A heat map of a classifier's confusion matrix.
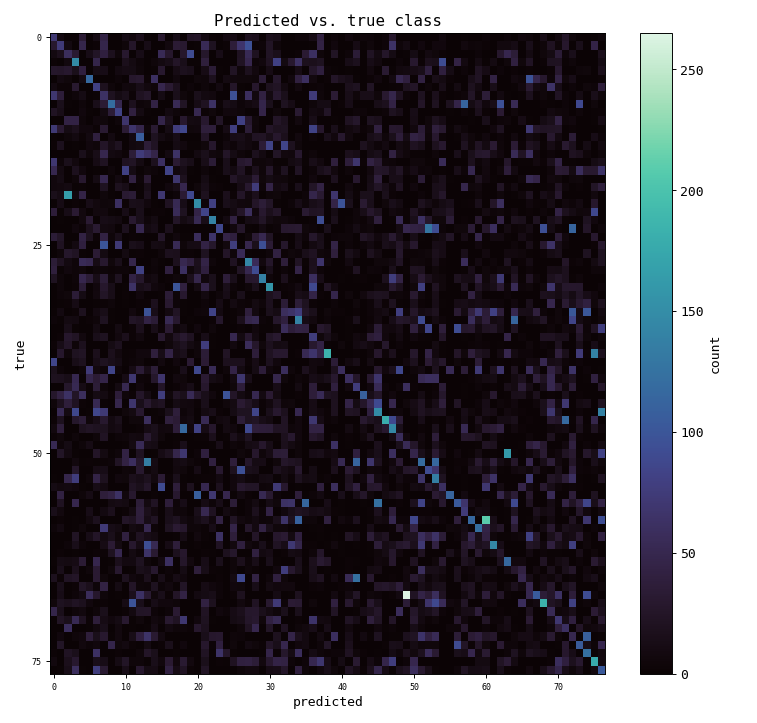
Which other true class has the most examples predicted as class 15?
54
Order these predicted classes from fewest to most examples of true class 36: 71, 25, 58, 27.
58, 71, 27, 25
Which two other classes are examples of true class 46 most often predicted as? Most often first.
71, 47
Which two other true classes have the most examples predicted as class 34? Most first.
58, 33
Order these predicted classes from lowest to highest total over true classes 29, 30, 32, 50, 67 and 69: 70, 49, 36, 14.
14, 70, 36, 49
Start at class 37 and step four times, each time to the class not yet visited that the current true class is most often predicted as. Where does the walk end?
18
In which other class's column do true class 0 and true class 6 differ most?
69
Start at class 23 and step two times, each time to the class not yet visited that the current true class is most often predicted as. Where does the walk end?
26
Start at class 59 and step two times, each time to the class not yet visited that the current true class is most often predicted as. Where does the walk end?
25
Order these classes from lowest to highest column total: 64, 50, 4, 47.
4, 64, 50, 47
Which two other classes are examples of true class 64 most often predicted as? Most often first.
32, 51
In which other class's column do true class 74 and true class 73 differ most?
56
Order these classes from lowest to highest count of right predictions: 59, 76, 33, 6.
33, 6, 76, 59
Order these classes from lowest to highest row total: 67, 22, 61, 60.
22, 60, 61, 67
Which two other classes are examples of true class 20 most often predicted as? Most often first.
40, 22
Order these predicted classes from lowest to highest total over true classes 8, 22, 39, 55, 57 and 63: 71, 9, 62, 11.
71, 11, 9, 62
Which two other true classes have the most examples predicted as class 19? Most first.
2, 43
